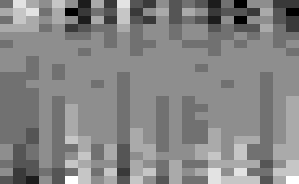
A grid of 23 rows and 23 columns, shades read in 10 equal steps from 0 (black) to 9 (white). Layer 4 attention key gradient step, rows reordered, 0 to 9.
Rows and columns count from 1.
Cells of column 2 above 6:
3
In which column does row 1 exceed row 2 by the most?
6
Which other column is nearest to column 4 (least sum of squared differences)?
8
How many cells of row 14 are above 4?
14
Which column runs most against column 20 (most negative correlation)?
1
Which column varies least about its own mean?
4
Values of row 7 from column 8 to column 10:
5 5 5
